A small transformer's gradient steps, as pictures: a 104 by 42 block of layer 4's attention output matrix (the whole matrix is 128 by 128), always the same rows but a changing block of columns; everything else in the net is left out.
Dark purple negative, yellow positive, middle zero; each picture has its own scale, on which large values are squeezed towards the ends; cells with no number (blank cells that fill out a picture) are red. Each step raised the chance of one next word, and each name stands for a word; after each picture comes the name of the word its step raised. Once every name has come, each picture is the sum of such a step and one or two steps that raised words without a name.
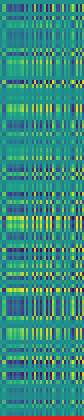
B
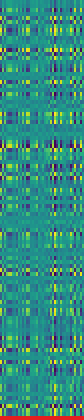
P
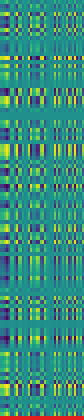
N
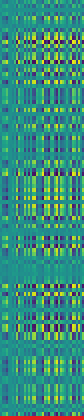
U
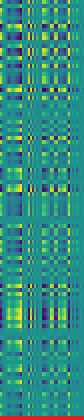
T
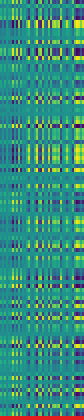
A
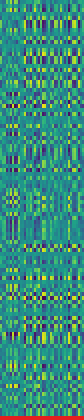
A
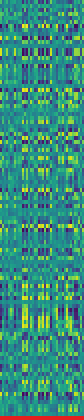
T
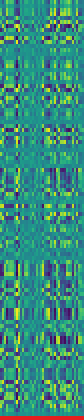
T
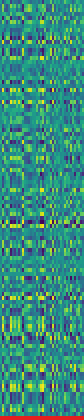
U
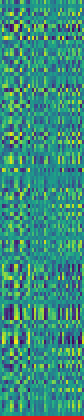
T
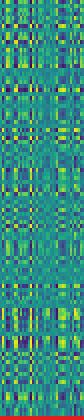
T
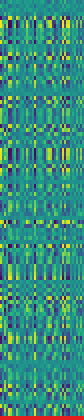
A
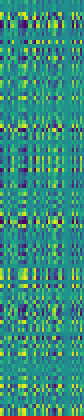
A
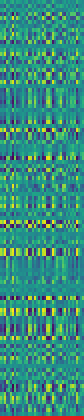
N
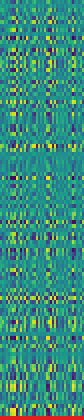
P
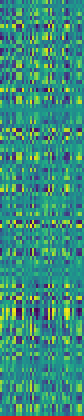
T
